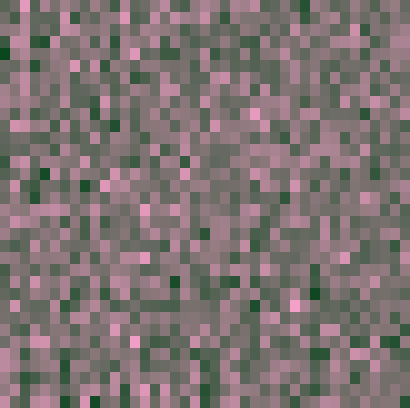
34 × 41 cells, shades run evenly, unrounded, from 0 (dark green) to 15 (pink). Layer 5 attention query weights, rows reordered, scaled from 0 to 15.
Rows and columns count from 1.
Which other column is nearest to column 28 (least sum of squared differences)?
39
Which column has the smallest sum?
32
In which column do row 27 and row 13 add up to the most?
28
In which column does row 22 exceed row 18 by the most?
41
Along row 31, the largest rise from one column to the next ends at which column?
8
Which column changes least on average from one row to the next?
22
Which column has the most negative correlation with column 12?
3
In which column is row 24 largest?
4
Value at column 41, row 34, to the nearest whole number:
2
